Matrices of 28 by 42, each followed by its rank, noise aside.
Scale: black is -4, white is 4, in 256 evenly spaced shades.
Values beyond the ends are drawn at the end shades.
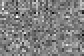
seven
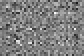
six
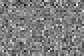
six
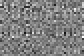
four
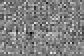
six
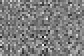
five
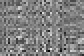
four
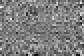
five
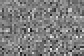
five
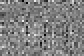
five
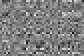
four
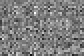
five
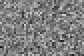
seven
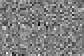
five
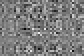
four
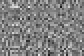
four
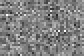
seven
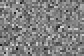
seven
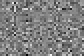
four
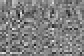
four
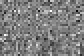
seven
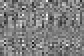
four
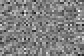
five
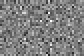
six
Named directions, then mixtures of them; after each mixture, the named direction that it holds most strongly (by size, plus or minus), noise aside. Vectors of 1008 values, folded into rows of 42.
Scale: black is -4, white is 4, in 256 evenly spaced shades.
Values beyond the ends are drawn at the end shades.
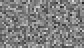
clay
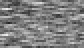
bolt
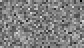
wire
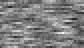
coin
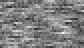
coin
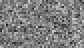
wire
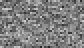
wire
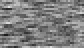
bolt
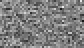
wire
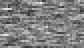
bolt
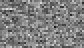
clay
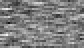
bolt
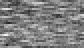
bolt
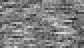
coin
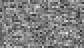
clay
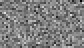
clay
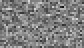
clay
